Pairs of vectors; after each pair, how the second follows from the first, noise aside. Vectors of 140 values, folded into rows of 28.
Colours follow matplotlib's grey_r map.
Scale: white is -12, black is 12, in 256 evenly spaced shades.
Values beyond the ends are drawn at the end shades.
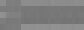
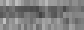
wrapped around, negated, scaled up.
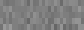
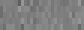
reversed, partly zeroed.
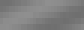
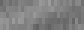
copied.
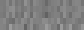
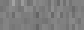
reversed, partly zeroed.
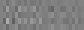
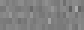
reversed, partly zeroed.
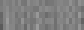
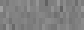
reversed, negated, partly zeroed.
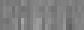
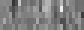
reversed, scaled up.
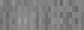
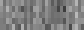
reversed, negated, scaled up.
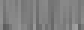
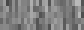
reversed, negated, scaled up.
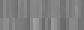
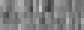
reversed, negated, scaled up.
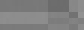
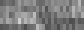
wrapped around, negated, scaled up.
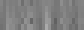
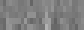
copied.
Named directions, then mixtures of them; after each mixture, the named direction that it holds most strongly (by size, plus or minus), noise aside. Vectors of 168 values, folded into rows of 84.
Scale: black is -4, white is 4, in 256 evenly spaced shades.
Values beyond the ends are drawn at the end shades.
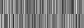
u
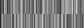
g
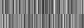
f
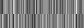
u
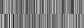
u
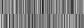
u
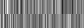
u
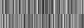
f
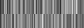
g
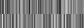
g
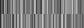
g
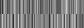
g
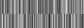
f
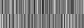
f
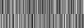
f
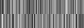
g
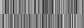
f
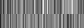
g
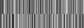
g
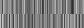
u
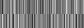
u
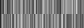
g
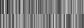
g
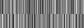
u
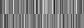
f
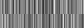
f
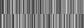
g
